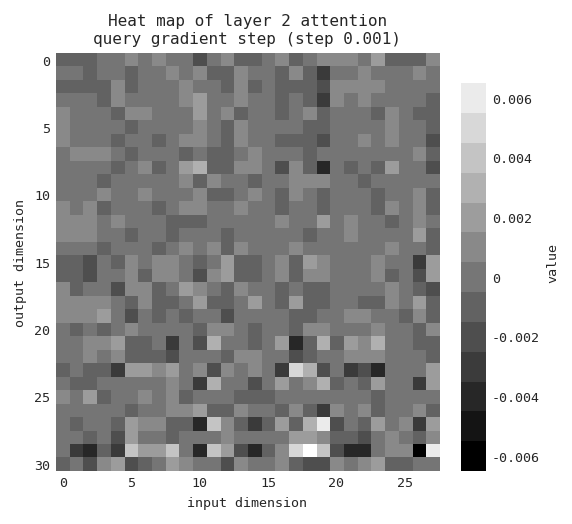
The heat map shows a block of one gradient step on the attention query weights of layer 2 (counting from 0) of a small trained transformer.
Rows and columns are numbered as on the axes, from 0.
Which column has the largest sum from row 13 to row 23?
11
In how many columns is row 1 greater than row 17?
8
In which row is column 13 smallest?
29
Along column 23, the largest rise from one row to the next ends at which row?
24
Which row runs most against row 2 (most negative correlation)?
28
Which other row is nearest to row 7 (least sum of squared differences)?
13
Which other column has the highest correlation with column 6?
17
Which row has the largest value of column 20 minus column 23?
23
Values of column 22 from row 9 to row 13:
-0.001 0 0 0 0
